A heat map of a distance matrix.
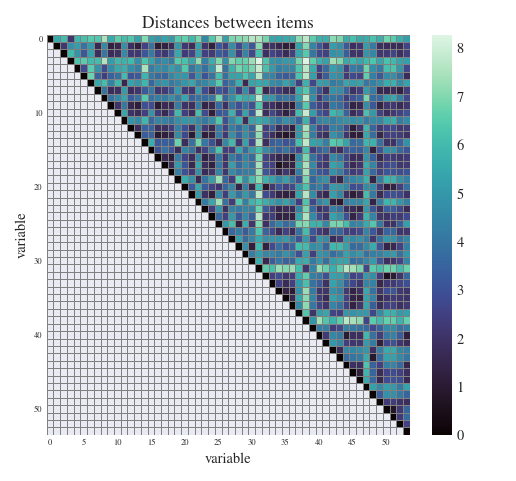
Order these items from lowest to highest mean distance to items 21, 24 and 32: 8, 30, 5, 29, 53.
53, 30, 5, 8, 29
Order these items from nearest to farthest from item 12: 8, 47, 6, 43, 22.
8, 43, 22, 6, 47
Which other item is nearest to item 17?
34
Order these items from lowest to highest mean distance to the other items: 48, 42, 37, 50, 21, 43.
21, 50, 48, 43, 42, 37
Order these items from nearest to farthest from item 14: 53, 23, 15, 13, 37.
13, 23, 53, 15, 37
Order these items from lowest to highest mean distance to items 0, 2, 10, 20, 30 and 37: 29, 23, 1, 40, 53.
1, 23, 53, 40, 29
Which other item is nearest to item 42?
22
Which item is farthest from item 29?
0
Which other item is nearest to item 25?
28
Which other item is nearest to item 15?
48
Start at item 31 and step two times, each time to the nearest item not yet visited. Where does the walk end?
47
